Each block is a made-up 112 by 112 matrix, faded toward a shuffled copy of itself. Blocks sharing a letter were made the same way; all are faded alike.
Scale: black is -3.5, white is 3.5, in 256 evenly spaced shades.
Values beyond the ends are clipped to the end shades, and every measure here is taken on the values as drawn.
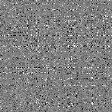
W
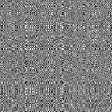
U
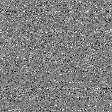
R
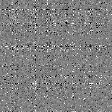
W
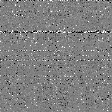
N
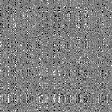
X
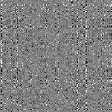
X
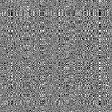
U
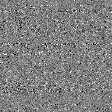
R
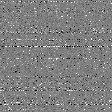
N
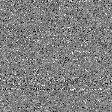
R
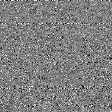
R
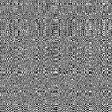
U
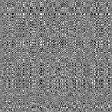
U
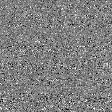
R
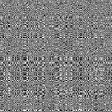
U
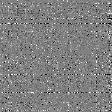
W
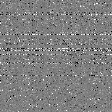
W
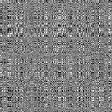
U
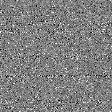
R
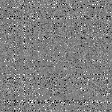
W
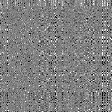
X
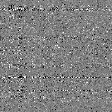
W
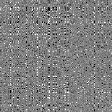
X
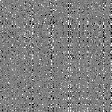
X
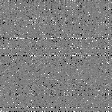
N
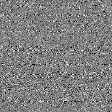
R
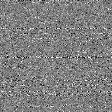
R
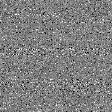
R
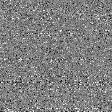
R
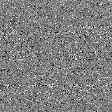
R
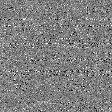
R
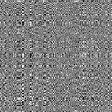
U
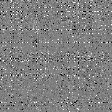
N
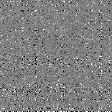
W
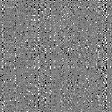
X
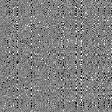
X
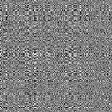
U
